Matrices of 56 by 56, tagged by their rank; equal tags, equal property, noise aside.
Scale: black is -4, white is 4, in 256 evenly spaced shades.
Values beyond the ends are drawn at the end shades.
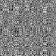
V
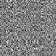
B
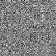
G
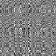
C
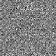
G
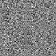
B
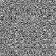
G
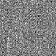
G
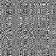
V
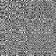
V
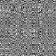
V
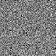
G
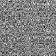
G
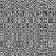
C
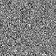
G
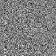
G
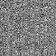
G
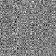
B
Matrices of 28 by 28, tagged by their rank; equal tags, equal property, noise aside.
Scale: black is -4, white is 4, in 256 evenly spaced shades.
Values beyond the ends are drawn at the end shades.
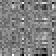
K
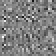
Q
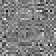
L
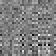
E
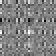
K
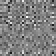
E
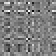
K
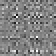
E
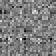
Q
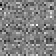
Q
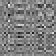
E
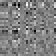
E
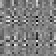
K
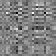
E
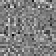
Q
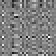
L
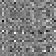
Q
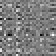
L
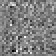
Q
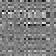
E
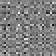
L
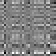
K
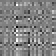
E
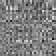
L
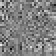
Q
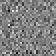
Q
